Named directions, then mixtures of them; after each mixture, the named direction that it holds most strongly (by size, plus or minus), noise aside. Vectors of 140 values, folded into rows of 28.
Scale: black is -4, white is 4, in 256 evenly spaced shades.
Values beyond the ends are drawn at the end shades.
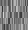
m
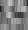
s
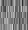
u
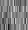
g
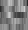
s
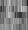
s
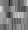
s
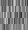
m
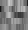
s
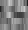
s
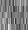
g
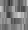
s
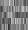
g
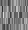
m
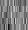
g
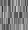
m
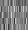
g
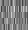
u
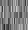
m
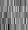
g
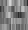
s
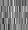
g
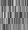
m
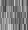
u
